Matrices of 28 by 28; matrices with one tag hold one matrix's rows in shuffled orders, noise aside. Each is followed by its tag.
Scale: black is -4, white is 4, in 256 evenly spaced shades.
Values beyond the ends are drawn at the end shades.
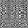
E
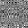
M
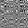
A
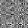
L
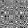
A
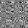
L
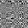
L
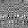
M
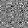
L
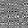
M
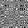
A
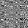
A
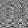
L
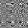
L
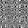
E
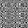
E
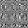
E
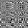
L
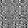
E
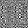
E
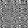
E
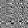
L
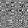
L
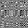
A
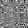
A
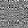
M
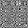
E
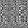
E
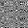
A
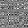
M
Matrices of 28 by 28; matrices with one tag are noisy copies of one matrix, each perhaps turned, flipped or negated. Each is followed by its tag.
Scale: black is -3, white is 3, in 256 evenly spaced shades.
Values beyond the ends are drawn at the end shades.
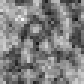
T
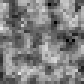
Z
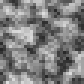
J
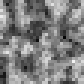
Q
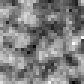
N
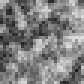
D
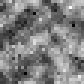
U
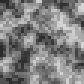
U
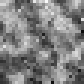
U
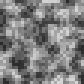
J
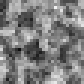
Q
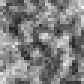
T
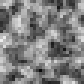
J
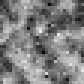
U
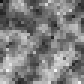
U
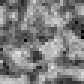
Q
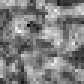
Q
